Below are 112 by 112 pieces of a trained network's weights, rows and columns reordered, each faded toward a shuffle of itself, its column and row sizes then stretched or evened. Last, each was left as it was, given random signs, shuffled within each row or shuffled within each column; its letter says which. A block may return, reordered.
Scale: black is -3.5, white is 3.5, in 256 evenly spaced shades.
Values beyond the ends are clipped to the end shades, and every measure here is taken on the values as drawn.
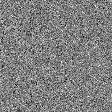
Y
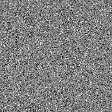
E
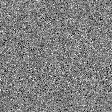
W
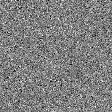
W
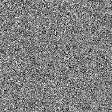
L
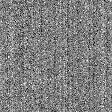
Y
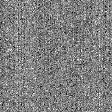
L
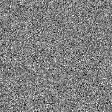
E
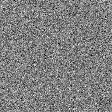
Y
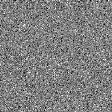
L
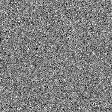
W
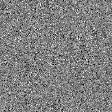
E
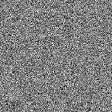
L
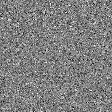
W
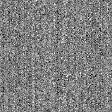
L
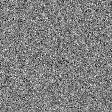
W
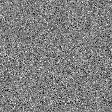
W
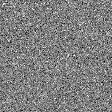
W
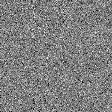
Y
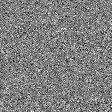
W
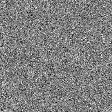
Y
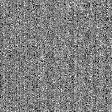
L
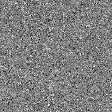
E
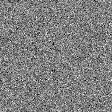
W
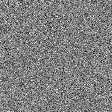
W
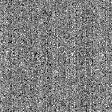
L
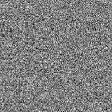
L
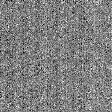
L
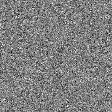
Y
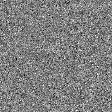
Y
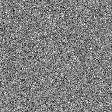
W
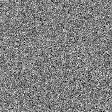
Y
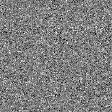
E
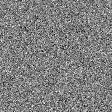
W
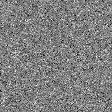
W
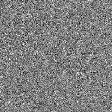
L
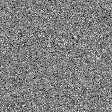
W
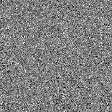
L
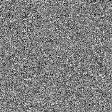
E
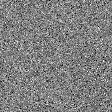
W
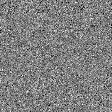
W
